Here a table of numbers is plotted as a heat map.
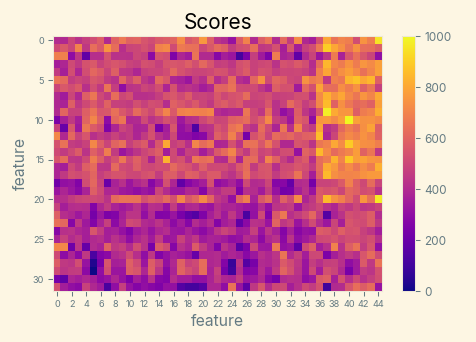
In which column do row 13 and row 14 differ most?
15
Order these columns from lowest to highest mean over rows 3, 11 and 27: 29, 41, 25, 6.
6, 29, 25, 41
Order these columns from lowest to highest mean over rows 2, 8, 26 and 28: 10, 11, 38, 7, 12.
12, 10, 11, 7, 38
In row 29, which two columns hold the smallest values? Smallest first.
5, 24
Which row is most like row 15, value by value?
13
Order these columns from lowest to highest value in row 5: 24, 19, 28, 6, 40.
19, 6, 24, 28, 40
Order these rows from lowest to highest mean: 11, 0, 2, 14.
2, 11, 14, 0
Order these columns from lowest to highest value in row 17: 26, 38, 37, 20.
20, 26, 38, 37
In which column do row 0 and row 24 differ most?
44
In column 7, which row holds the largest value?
1
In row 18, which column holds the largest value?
40
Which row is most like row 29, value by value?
28
